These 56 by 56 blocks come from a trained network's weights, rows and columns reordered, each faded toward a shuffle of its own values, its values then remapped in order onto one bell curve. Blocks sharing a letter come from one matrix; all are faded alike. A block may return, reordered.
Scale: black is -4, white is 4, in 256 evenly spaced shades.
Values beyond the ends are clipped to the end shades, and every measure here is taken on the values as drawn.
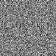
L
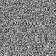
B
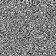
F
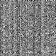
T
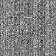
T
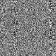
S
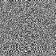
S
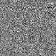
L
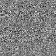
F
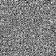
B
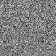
B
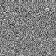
B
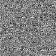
F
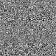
F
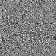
F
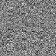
L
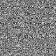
F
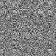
L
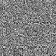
B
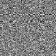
S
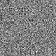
B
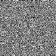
F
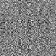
L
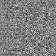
S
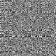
S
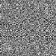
S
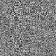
L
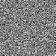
L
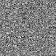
F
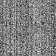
T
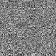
L
